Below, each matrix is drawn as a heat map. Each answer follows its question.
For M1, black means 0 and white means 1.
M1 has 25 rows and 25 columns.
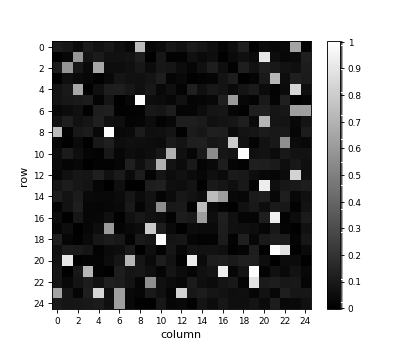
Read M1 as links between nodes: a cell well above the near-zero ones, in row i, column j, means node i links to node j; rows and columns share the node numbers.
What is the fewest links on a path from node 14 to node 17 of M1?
6
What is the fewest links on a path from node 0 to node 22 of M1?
5
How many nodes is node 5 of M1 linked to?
2
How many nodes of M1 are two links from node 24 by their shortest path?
1
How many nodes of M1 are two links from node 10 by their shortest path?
1
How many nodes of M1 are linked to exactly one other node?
7
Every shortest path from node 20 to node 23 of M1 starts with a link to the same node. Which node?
node 1
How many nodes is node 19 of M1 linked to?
2
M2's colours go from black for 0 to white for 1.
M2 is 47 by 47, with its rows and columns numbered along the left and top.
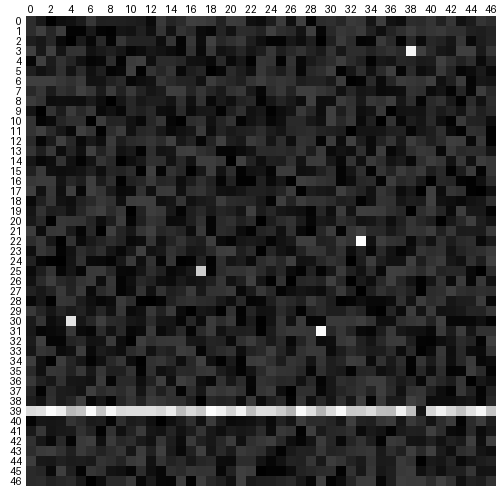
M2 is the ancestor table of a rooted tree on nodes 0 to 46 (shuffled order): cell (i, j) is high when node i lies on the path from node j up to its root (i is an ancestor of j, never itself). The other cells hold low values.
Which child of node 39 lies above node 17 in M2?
25
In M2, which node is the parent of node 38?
3
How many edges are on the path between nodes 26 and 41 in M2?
2
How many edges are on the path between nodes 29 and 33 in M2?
4
